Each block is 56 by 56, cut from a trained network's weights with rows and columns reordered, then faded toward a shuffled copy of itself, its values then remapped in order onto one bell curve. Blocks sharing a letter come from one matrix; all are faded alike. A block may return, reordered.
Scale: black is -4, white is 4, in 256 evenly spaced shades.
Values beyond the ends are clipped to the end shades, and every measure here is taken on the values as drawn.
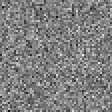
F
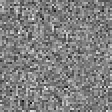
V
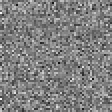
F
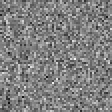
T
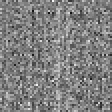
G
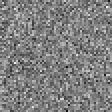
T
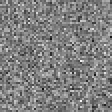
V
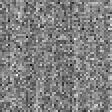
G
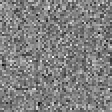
V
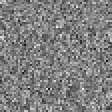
T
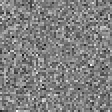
V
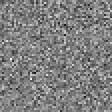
V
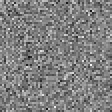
F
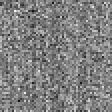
G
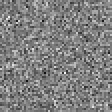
T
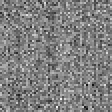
G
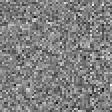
V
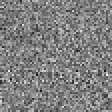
F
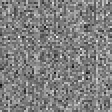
G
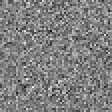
F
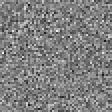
T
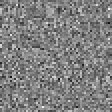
V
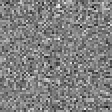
F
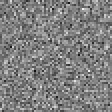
T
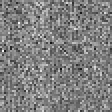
G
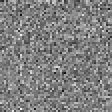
F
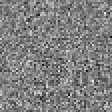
V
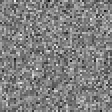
F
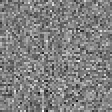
F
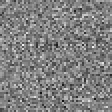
V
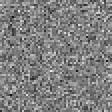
T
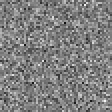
T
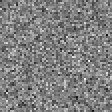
T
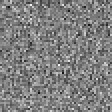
F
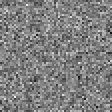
V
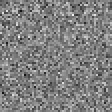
F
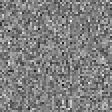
V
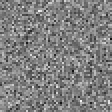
V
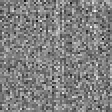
G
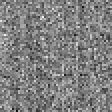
G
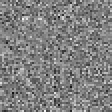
V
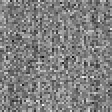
G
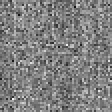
G
